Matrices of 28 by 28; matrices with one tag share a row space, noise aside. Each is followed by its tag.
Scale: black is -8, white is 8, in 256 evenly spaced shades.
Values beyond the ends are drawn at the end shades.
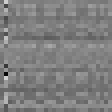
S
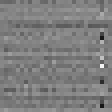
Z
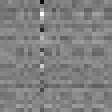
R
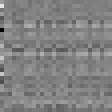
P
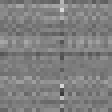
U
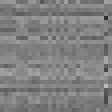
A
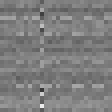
R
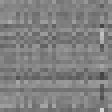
Z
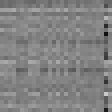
A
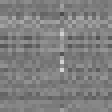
U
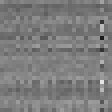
Z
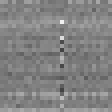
U
